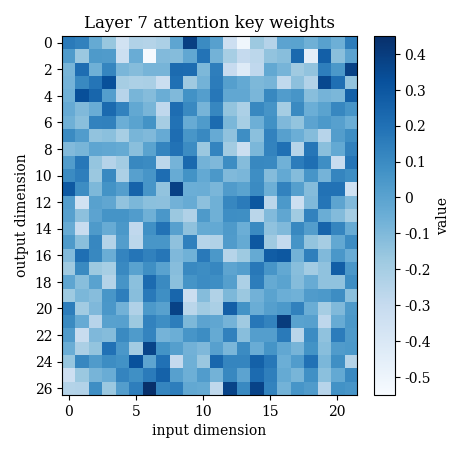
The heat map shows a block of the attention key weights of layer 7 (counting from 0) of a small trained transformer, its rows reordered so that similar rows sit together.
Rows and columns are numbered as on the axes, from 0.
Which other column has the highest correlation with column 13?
12
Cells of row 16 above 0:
12
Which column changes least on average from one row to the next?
15
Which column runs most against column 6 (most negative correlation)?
19
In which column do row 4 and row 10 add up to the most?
1
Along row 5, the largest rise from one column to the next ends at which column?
8
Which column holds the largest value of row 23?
6
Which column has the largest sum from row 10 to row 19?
14
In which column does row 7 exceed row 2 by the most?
13
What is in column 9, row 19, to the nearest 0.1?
-0.3
